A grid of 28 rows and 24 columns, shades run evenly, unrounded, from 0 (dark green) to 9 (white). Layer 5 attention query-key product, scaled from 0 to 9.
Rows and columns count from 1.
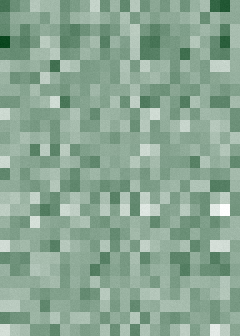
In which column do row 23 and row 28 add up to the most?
1
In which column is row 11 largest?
19
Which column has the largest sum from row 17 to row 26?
23
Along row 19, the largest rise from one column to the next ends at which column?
4
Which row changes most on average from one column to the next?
18
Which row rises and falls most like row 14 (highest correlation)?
10
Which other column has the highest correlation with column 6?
14
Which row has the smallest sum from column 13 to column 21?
5
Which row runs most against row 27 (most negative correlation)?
28
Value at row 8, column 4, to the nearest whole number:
6
